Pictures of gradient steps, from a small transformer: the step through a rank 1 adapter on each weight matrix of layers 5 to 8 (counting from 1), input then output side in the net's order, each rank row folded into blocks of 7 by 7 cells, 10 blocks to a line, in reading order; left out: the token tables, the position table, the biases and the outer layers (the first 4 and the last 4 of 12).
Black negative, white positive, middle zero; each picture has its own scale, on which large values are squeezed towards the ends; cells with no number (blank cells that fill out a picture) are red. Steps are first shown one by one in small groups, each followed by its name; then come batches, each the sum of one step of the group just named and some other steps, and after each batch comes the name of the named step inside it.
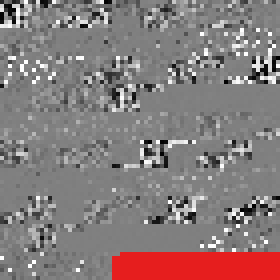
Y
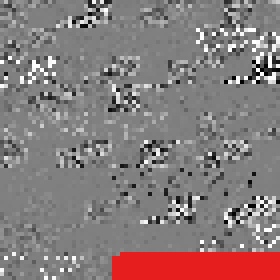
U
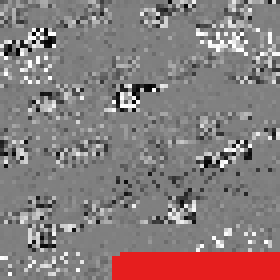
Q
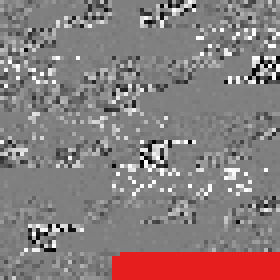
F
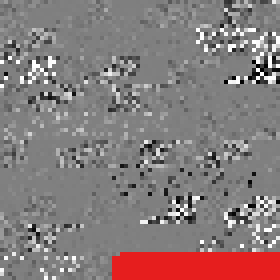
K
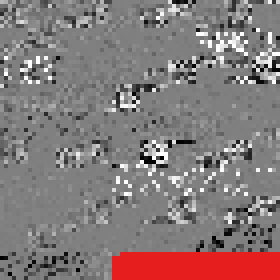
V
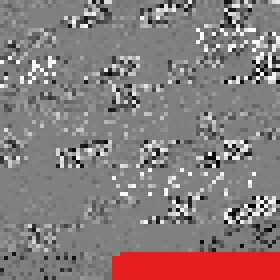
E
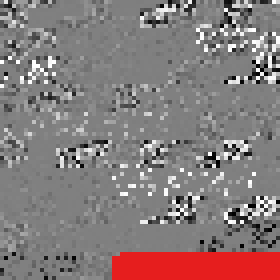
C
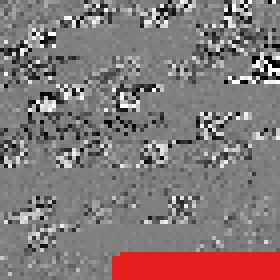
Q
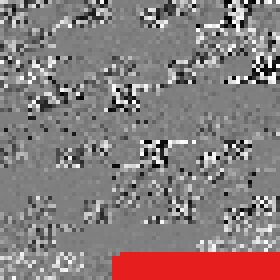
U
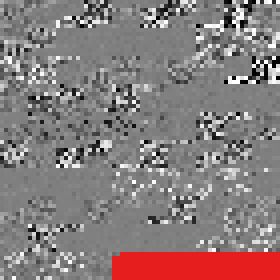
F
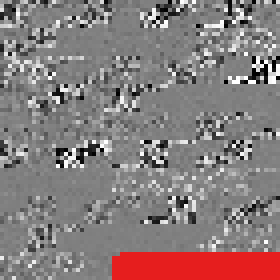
Y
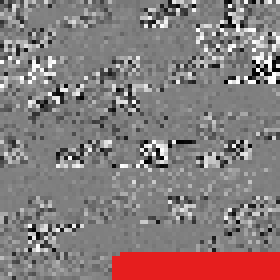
E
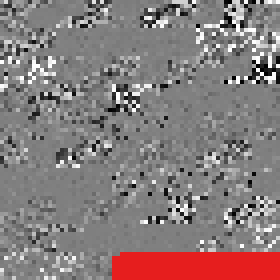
U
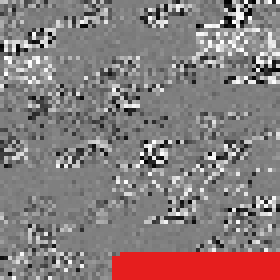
V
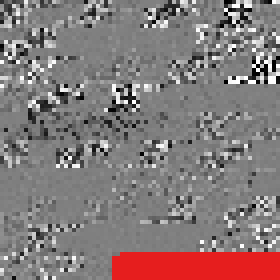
K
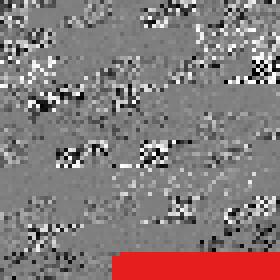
E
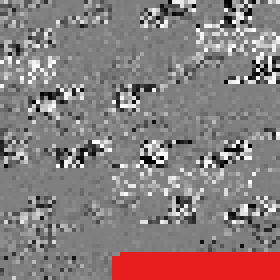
C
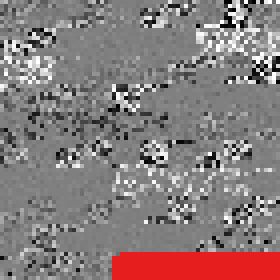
V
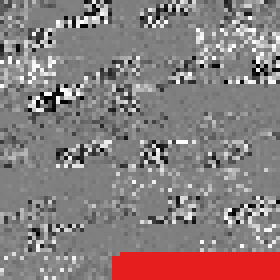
U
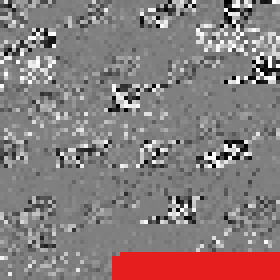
Q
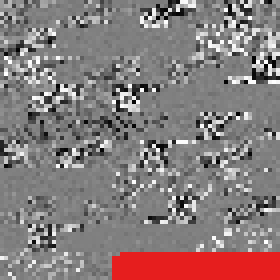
Q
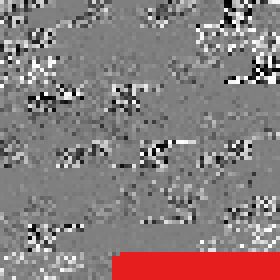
K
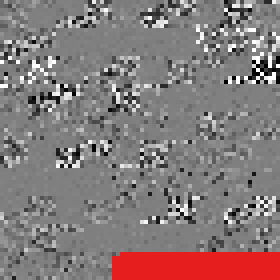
U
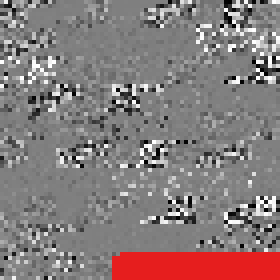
C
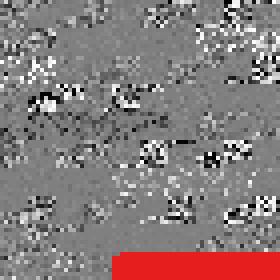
C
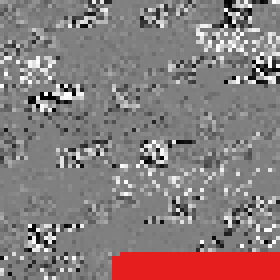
V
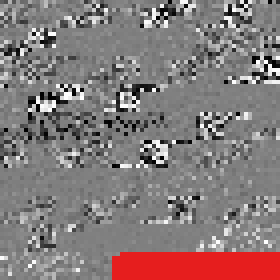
Q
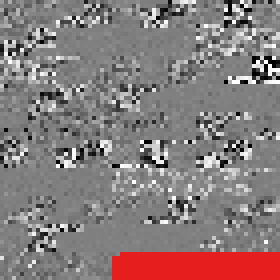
F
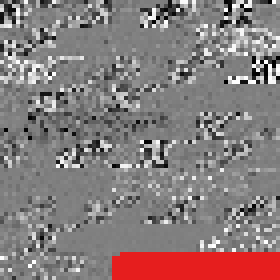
Y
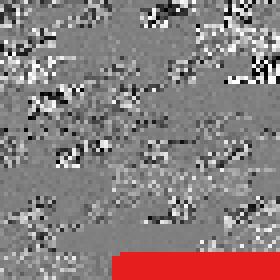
K
